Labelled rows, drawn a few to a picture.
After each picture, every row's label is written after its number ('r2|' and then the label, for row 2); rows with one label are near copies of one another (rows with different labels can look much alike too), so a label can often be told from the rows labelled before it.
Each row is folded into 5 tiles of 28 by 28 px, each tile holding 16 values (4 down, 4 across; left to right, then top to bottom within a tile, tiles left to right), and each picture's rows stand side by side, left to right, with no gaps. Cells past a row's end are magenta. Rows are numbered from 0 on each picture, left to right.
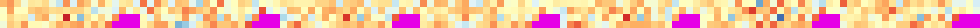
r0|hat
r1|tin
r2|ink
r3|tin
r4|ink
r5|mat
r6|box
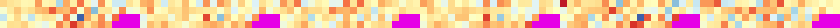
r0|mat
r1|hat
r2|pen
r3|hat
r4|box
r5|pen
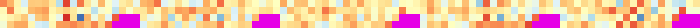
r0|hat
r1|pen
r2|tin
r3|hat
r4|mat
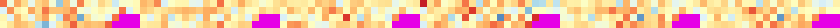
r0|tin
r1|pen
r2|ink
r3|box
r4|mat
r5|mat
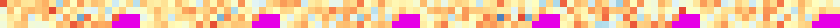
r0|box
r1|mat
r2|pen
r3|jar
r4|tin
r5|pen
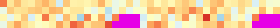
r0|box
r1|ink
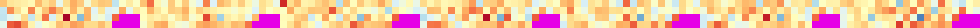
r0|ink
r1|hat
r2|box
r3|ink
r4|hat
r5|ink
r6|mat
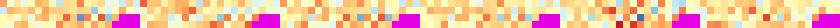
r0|jar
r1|box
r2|jar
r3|jar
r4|mat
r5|ink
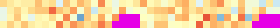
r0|mat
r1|jar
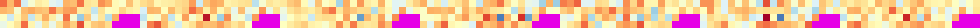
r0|pen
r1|ink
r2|mat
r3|jar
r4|pen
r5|hat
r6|ink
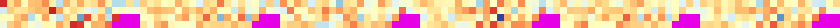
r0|box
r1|jar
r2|tin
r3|mat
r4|jar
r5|mat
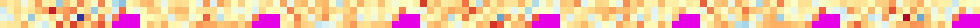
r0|mat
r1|hat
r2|tin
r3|box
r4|pen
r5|tin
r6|ink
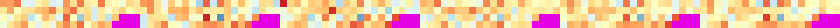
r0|pen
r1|hat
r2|box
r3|pen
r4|hat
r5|hat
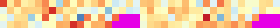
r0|box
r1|hat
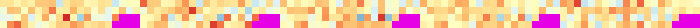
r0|ink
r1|box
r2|jar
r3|jar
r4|pen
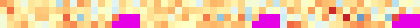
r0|hat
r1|jar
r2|ink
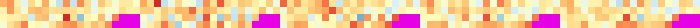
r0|hat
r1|pen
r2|box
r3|hat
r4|hat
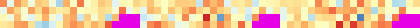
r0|tin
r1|ink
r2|mat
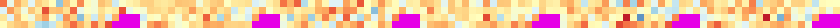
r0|tin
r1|ink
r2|pen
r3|hat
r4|hat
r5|ink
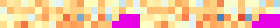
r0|jar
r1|jar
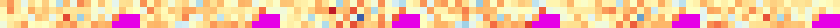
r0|hat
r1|tin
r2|mat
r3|tin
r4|mat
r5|ink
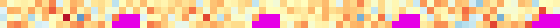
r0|ink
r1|ink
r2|jar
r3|tin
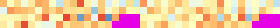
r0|jar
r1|jar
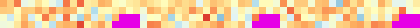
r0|pen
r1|ink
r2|tin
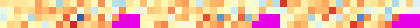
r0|mat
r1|jar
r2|box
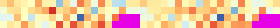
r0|mat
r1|mat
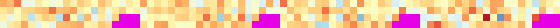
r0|pen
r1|jar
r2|tin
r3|ink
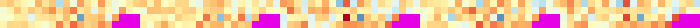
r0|mat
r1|jar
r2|hat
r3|mat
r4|hat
